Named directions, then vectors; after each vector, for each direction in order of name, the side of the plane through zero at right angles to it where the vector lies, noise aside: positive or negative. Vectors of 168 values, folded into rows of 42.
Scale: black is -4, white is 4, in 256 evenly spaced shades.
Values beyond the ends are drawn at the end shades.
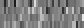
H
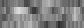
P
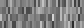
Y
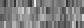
positive, positive, negative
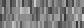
positive, positive, negative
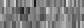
negative, negative, positive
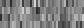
positive, positive, negative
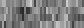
negative, negative, positive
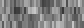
positive, negative, negative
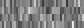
positive, negative, negative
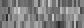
positive, positive, positive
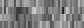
positive, negative, positive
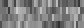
positive, positive, positive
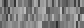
positive, positive, positive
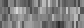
positive, positive, positive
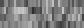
negative, positive, negative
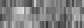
positive, positive, negative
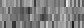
negative, negative, positive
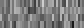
negative, positive, positive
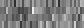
positive, negative, positive
